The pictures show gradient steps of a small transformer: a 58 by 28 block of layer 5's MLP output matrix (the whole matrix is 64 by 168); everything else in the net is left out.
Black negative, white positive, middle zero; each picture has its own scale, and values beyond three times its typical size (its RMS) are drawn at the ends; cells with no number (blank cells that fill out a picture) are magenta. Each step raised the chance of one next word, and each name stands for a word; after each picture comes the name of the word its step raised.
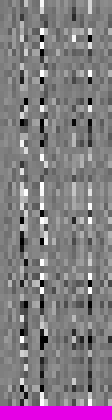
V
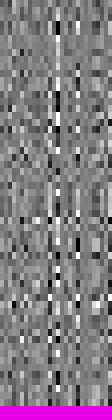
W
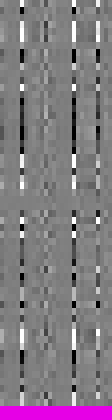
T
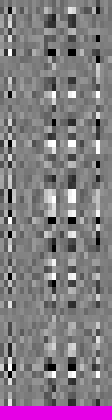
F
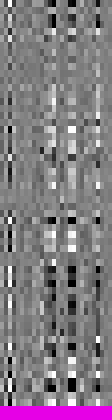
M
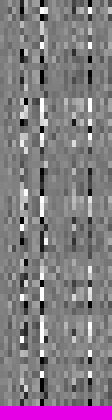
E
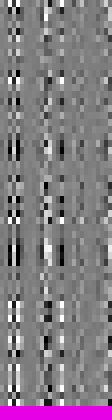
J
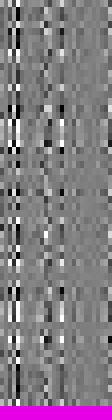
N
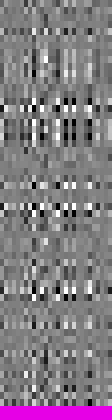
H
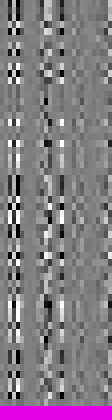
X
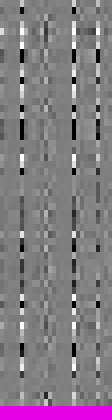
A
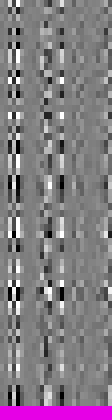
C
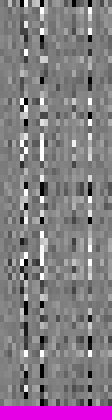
J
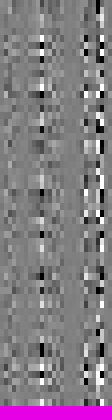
F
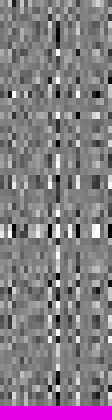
C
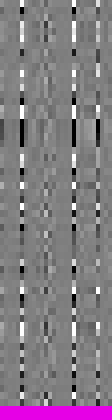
H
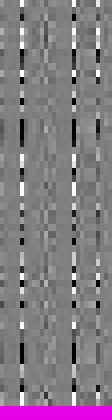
V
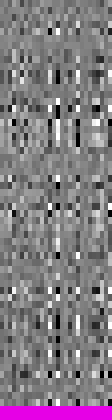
H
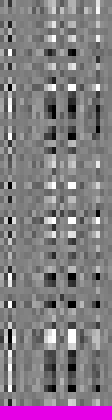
T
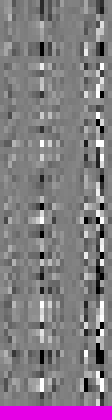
X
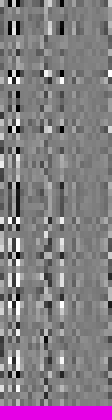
W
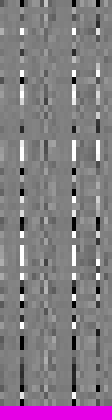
J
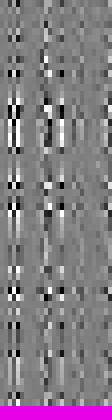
H
